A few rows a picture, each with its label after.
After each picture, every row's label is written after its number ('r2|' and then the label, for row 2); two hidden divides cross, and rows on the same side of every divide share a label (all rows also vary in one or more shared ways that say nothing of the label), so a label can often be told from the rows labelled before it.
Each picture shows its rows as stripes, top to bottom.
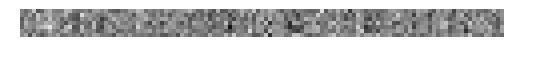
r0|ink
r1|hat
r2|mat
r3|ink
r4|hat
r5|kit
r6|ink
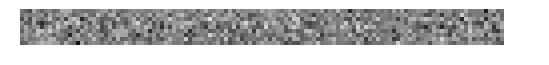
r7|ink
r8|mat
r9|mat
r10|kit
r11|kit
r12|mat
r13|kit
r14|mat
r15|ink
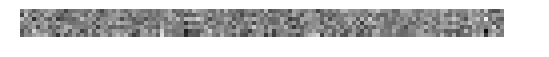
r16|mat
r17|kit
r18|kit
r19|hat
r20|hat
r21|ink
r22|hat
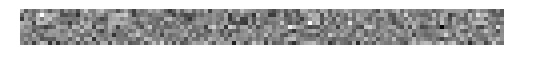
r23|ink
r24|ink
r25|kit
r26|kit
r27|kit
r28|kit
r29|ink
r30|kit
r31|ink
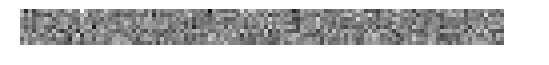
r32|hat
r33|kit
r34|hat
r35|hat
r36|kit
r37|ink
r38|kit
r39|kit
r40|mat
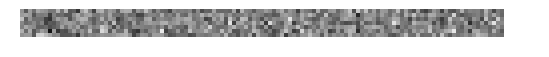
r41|hat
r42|kit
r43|kit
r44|mat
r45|hat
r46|hat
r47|ink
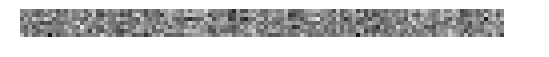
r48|kit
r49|kit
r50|hat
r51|kit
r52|hat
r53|kit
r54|ink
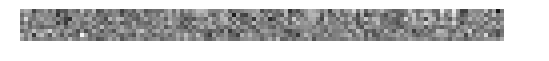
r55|kit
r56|kit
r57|kit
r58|mat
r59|hat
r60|ink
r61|kit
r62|kit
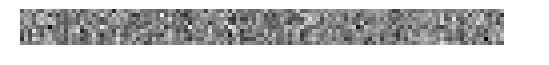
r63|hat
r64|ink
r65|kit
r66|mat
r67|hat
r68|hat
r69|kit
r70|mat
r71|ink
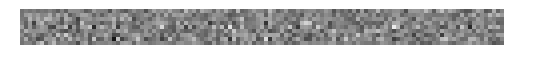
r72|mat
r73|kit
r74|ink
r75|mat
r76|hat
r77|ink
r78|hat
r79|hat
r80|ink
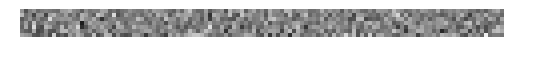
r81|ink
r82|mat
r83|mat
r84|ink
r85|hat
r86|hat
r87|kit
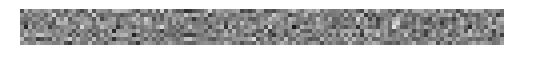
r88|ink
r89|mat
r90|kit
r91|hat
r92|hat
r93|hat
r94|ink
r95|hat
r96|kit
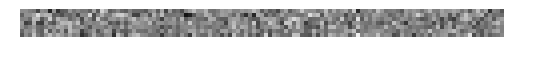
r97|ink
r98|ink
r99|mat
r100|hat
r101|ink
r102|hat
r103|ink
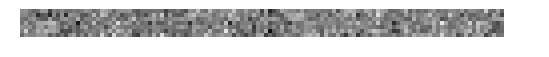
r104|hat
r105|ink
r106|mat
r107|ink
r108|mat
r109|ink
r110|ink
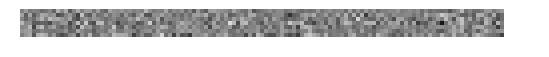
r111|kit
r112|ink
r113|ink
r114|kit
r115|mat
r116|kit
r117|ink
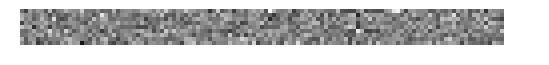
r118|mat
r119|hat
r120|ink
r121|hat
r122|kit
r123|kit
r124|mat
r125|ink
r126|ink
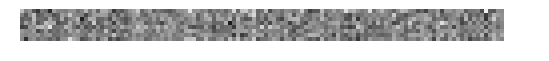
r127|hat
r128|ink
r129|mat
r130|hat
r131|ink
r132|hat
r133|kit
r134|ink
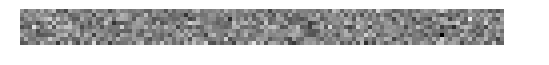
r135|ink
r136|hat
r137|hat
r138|hat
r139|ink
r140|mat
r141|kit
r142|mat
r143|ink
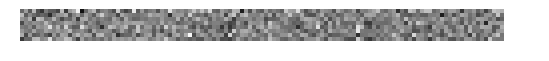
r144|kit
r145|hat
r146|mat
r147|hat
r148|kit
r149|hat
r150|kit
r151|ink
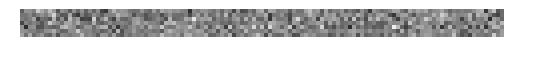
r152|mat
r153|ink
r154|ink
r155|kit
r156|ink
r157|kit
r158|kit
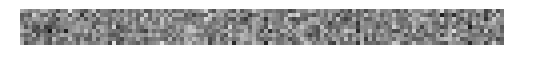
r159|ink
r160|mat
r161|hat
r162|kit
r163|mat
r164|kit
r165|ink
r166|ink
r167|mat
